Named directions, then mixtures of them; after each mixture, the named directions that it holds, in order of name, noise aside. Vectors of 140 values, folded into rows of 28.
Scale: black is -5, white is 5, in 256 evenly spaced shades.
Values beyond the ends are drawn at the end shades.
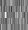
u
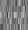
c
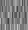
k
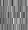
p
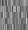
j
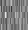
u.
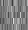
p.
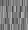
c, j, k.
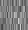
c, p.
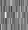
u.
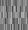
c, j.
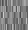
j.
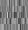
c.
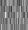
c, u.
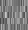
k, p, u.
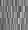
c, p.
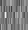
u.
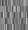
j.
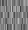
j, p.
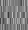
k, p, u.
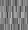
c, j.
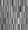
c, p.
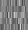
c.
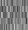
j, k.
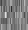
u.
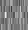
u.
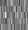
j, u.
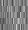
c, p.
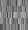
c.
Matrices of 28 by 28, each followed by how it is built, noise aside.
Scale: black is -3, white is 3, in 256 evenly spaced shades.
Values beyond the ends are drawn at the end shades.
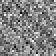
Toeplitz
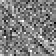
Toeplitz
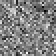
Toeplitz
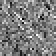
Toeplitz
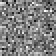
repeating rows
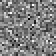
noise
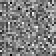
repeating rows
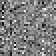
uneven columns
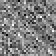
Toeplitz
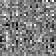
low rank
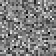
noise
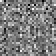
low rank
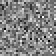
noise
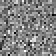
noise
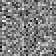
repeating rows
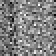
repeating rows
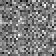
repeating rows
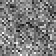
Toeplitz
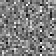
uneven columns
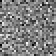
repeating rows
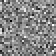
repeating rows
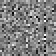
uneven columns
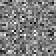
low rank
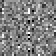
uneven columns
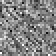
Toeplitz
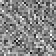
Toeplitz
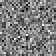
noise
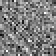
Toeplitz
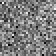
noise
